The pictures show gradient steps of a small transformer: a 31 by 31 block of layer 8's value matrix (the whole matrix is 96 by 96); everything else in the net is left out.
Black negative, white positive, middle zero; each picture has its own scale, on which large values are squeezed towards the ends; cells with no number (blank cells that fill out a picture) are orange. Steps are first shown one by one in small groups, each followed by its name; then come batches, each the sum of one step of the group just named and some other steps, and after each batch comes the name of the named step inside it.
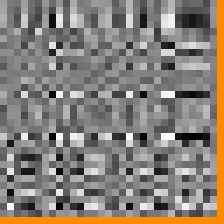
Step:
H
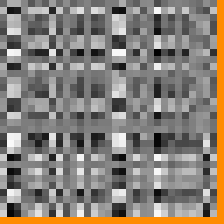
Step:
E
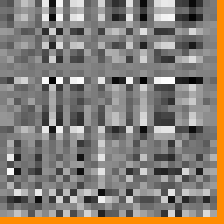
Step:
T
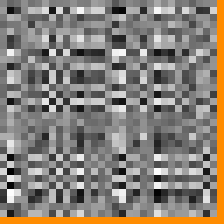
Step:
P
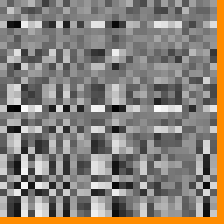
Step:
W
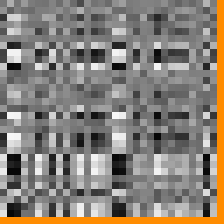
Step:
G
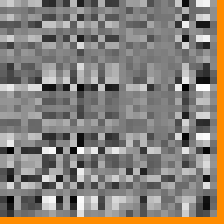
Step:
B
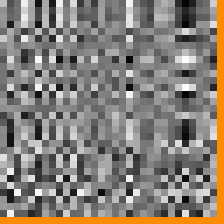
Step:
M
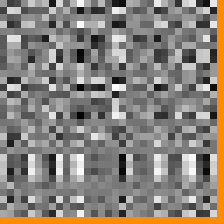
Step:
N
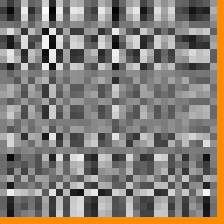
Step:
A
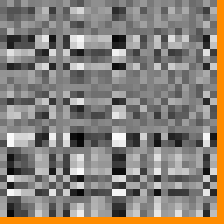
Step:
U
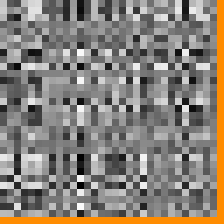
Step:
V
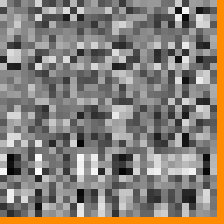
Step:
G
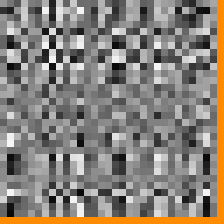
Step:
A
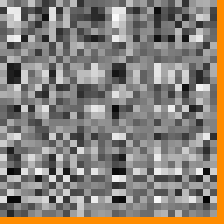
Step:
B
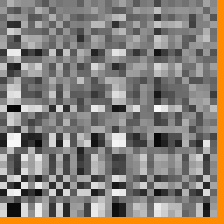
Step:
W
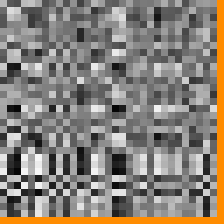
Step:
W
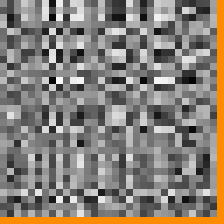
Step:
T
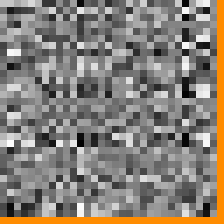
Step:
B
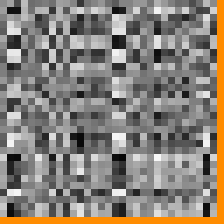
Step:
E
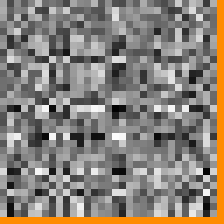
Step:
E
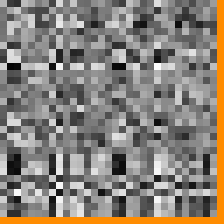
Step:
G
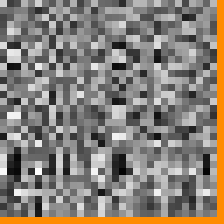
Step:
G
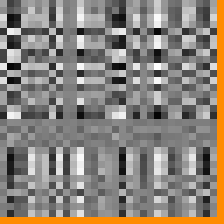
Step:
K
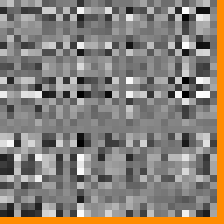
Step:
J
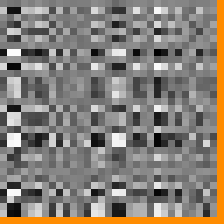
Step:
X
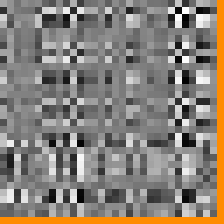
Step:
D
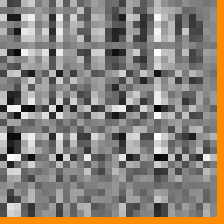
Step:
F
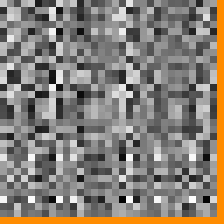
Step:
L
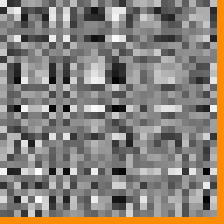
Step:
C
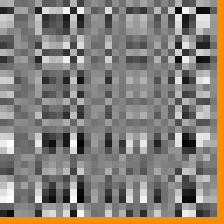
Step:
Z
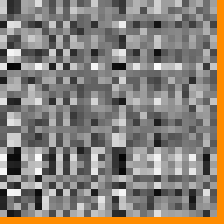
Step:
X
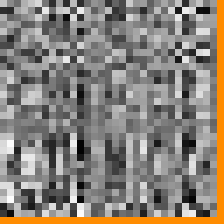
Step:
Z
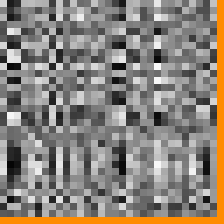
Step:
K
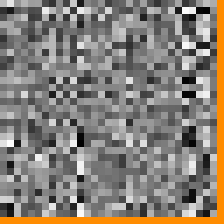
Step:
J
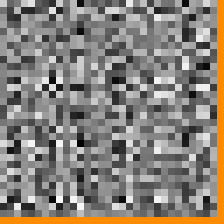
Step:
L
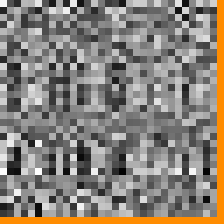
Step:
C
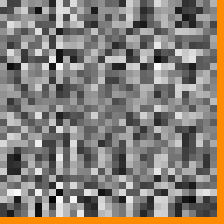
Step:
Z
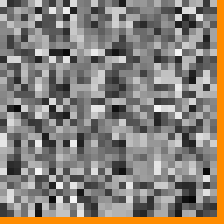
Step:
Z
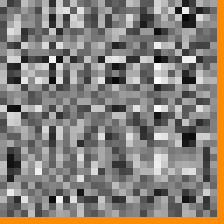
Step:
D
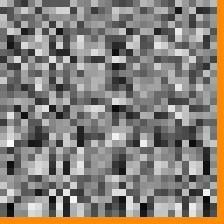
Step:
K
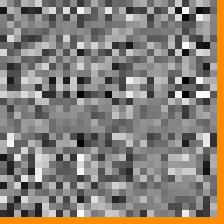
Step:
J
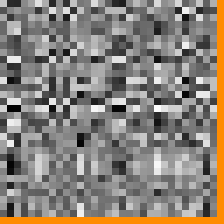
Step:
J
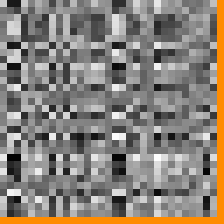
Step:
C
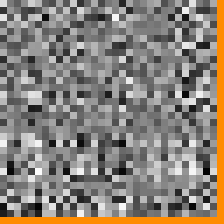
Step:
J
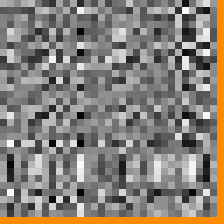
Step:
D
